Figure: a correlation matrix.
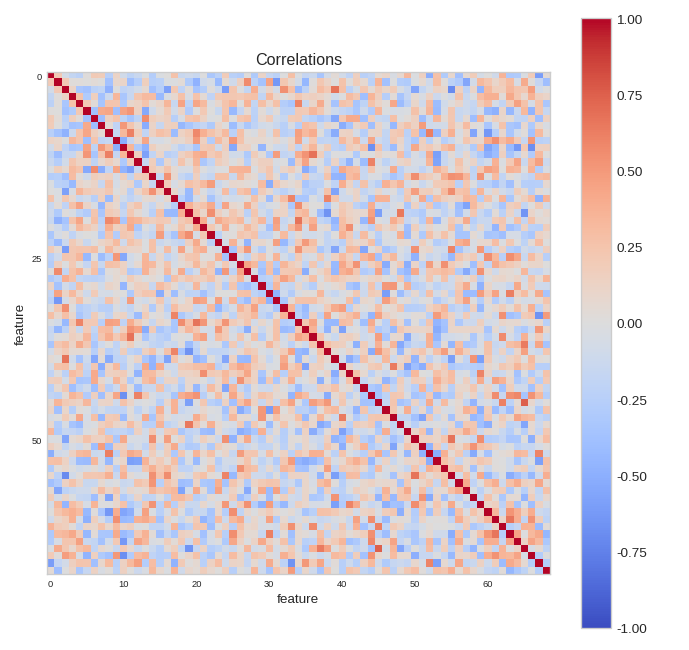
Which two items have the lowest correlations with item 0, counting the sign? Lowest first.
67, 52
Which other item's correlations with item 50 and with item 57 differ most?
27
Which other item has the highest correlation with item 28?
32
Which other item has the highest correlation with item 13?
6
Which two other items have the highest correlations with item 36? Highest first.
11, 62
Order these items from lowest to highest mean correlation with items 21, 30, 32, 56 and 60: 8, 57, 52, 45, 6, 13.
8, 57, 6, 52, 45, 13
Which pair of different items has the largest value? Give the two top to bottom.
45, 65
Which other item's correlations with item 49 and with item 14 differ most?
26
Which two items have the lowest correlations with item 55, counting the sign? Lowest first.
2, 39
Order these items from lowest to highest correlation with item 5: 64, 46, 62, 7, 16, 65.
64, 46, 62, 16, 65, 7
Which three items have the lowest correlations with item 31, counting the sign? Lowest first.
1, 30, 27
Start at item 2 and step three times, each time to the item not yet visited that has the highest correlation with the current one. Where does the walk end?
51
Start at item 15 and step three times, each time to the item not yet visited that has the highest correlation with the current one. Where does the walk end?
48
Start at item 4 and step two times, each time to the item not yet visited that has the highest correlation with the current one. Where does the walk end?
20
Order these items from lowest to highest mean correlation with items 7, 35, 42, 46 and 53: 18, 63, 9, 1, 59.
18, 63, 1, 9, 59
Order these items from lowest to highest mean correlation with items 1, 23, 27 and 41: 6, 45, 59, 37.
37, 45, 6, 59
